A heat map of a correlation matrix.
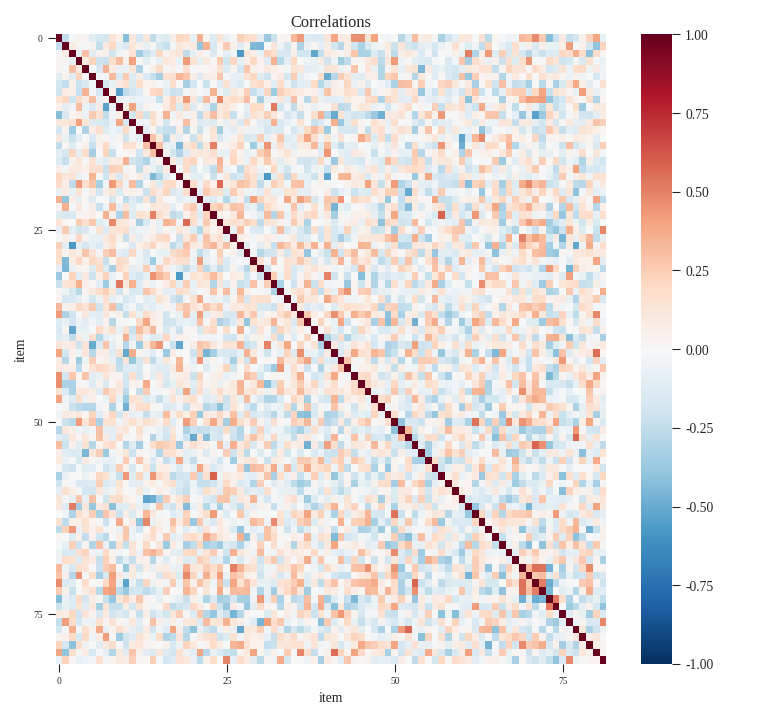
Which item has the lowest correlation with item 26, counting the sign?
75
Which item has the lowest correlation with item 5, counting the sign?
40
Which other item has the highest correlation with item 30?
73
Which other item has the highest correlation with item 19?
24
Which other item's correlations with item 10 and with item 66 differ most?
41
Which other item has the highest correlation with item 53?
71
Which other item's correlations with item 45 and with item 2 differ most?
27
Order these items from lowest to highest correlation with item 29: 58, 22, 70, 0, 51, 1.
1, 58, 51, 22, 70, 0
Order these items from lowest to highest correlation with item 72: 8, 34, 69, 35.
34, 35, 8, 69
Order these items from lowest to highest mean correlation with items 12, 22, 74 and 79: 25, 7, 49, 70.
25, 7, 49, 70
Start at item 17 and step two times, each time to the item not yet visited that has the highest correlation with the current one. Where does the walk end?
52
